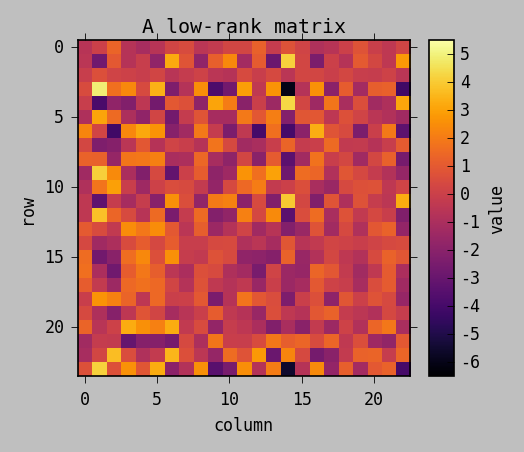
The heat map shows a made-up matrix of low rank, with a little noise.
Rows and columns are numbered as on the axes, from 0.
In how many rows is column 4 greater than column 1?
13
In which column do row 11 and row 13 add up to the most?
6
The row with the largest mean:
22
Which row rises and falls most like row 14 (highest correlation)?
15
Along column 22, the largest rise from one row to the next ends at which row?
4
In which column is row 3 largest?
1
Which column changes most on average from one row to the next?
14
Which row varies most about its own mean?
3
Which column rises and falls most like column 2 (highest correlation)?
12
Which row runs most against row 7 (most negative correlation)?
18
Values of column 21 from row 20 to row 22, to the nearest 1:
2 -2 0
